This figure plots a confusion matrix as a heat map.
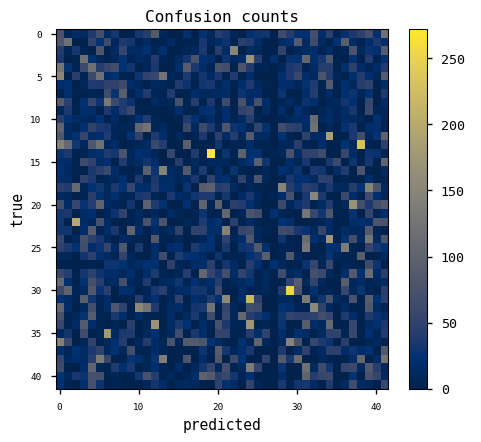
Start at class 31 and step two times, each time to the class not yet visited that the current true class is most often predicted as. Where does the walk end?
34
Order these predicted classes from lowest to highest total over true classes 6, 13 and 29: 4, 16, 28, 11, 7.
28, 11, 7, 16, 4
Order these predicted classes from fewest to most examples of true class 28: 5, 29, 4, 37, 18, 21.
29, 5, 4, 21, 37, 18
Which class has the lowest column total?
27
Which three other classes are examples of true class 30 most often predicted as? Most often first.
29, 1, 4
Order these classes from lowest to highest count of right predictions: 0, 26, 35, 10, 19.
10, 19, 35, 0, 26
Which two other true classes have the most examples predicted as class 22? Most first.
2, 38
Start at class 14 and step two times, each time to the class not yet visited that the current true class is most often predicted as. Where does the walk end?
32
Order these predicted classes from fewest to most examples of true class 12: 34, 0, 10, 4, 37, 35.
35, 4, 37, 10, 0, 34
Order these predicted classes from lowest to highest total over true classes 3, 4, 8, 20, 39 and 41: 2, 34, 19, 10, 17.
10, 2, 19, 17, 34
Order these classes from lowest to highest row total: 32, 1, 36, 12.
1, 12, 36, 32
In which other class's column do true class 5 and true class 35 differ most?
6
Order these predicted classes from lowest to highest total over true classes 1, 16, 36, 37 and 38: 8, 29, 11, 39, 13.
39, 8, 11, 29, 13
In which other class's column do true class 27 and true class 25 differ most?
36
